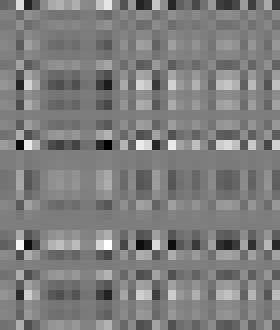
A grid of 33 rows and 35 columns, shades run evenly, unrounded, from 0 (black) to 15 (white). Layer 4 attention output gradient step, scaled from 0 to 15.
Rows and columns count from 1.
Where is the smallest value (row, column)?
15, 14
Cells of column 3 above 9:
9
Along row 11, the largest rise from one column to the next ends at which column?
4
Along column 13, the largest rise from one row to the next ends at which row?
16
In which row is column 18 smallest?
25
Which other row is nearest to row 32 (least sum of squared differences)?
13
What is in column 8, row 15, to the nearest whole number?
4
